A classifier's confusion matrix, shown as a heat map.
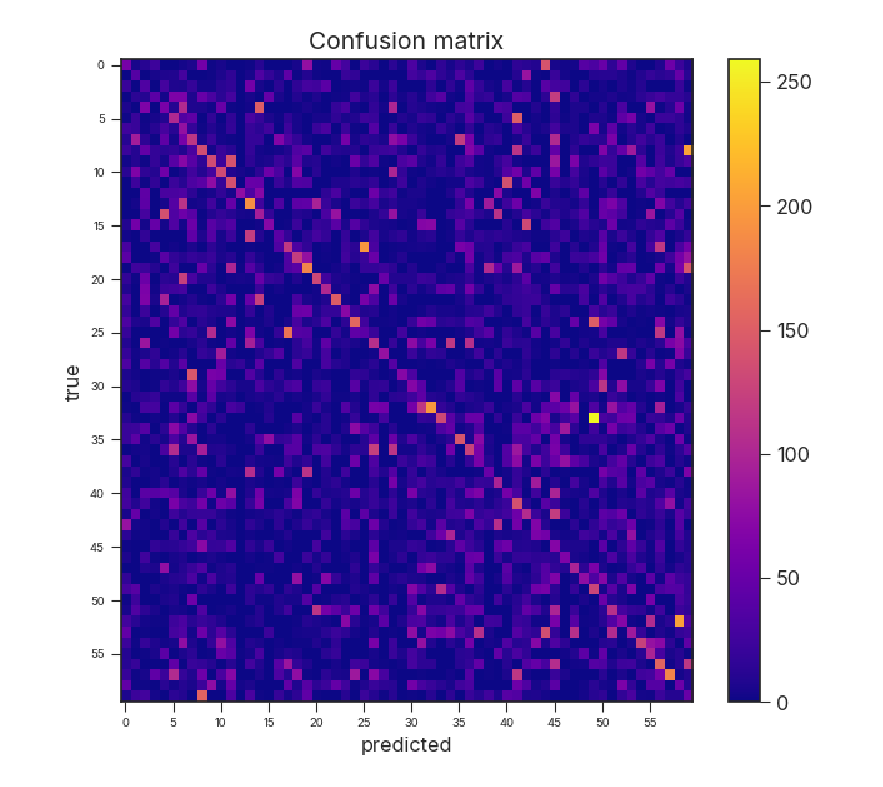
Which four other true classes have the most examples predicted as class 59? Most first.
8, 19, 56, 18
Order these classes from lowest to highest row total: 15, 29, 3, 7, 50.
50, 29, 3, 15, 7
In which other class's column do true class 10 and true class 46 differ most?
28
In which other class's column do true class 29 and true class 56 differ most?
7
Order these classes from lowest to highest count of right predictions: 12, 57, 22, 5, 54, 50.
50, 12, 5, 54, 22, 57
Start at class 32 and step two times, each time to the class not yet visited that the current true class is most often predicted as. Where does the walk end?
45
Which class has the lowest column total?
12
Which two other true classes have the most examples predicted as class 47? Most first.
53, 32
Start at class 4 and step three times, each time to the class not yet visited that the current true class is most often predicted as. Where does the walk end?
43
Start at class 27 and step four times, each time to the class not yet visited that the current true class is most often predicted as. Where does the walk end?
11
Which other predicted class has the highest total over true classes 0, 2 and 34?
44
